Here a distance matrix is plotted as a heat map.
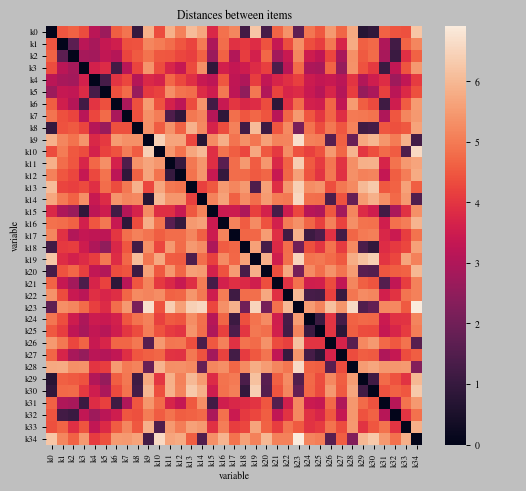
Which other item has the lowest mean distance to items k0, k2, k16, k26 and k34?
k4
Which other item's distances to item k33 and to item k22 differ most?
k10
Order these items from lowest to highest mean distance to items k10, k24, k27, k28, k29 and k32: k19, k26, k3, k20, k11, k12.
k3, k26, k20, k12, k11, k19
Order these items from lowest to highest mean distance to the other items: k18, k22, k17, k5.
k5, k18, k17, k22
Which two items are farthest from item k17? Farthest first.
k23, k20
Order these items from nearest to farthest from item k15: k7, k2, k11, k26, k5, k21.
k21, k2, k7, k5, k11, k26
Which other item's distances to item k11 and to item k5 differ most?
k12
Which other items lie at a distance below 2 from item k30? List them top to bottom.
k0, k8, k18, k20, k23, k29
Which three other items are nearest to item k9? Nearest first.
k14, k34, k26
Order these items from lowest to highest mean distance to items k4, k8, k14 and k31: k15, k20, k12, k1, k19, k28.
k15, k20, k1, k28, k12, k19
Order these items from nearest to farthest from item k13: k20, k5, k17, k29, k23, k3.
k3, k5, k17, k20, k29, k23
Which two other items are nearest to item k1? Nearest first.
k32, k2
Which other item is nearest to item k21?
k6
